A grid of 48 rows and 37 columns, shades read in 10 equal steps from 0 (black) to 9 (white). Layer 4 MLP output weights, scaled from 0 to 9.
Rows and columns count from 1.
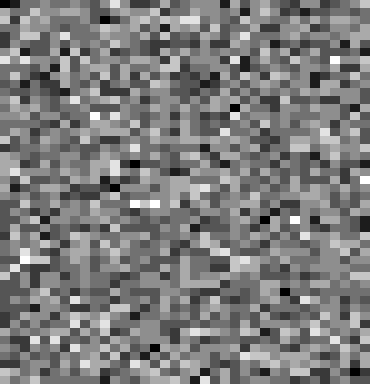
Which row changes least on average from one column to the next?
36
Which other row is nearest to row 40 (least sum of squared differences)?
27
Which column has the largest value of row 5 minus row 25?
7
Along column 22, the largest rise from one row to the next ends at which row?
38
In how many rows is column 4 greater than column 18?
19
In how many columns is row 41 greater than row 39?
17
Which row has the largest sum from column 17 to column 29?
3
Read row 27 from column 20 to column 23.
3 5 5 4
